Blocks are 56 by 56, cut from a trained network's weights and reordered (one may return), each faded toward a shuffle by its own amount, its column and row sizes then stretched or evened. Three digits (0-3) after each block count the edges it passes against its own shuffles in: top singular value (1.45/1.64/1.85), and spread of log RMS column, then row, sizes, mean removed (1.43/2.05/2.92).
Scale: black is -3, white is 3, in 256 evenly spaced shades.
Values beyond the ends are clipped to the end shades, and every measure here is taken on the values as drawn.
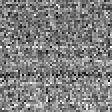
1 1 1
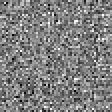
2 1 0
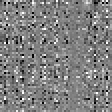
2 3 2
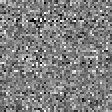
0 1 2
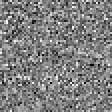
1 0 1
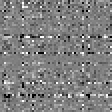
1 2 3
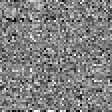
2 1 2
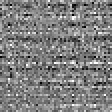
3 2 2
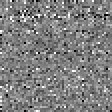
0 1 2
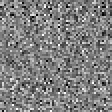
2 1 1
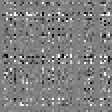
0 3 3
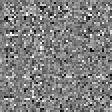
2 2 2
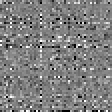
2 2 3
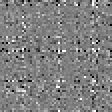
2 2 2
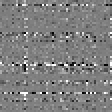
2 2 3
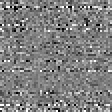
1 1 3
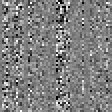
2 3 0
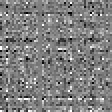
2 3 2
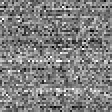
2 0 2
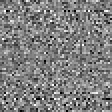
2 0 2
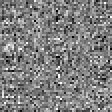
3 2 0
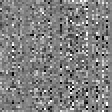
0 3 1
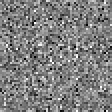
0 1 1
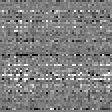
3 2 3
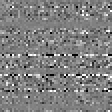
3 1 3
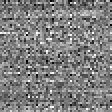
2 2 1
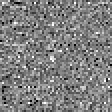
1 0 1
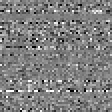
1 0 3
